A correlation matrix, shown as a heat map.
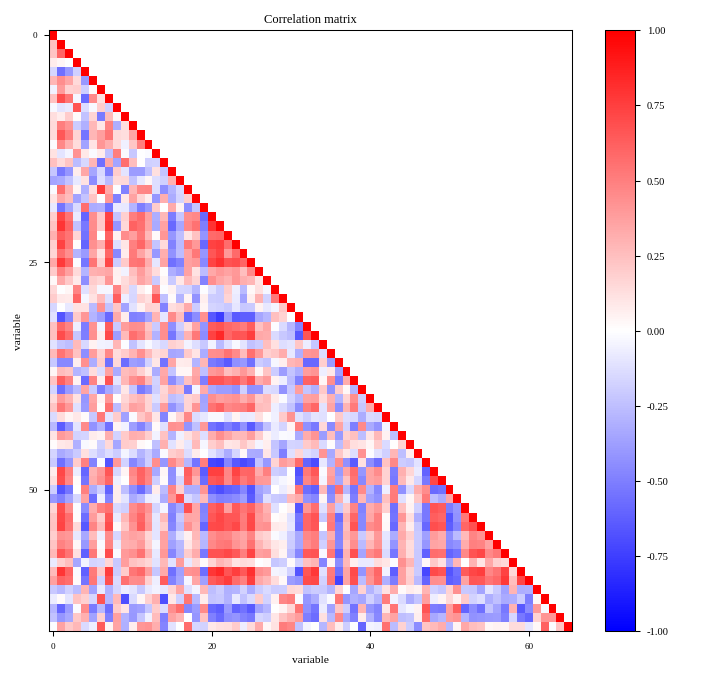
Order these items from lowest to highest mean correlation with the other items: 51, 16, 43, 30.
43, 51, 16, 30
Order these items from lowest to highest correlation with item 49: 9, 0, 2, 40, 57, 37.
9, 0, 37, 40, 2, 57
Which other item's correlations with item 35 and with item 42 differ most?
60
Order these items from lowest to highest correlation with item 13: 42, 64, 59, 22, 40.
59, 40, 22, 42, 64
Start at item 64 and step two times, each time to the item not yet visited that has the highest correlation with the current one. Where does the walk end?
63
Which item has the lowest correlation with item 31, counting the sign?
21
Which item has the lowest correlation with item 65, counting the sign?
39
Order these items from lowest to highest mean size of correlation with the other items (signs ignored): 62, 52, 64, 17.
62, 17, 64, 52
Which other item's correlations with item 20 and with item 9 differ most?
17
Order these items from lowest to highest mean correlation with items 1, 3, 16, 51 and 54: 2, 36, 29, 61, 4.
4, 36, 61, 29, 2
